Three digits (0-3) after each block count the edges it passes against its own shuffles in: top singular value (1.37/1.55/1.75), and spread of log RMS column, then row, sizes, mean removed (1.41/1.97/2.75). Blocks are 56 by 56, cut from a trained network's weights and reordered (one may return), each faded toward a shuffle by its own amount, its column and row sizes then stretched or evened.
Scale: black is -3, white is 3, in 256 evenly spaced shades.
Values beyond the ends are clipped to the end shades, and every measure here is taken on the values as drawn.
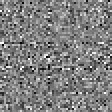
1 1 2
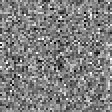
1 1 1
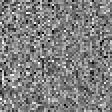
2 2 0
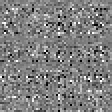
1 2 3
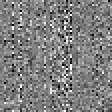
1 3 0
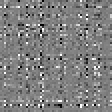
1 3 3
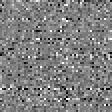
0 1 3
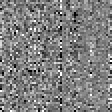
2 3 0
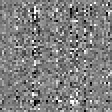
3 3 1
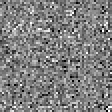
1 1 2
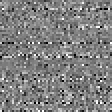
0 1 3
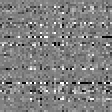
2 2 3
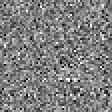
2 1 1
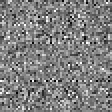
1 0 2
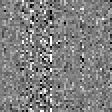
1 3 0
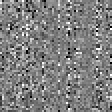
1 3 1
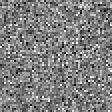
0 0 0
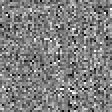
1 2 1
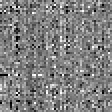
2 2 2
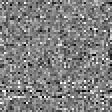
1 2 2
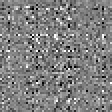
2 3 2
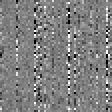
3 3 0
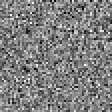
1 0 0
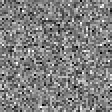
0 0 0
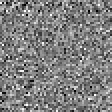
2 0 1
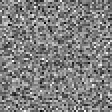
2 0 0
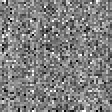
0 1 1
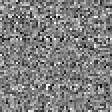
2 0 2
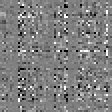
1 3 3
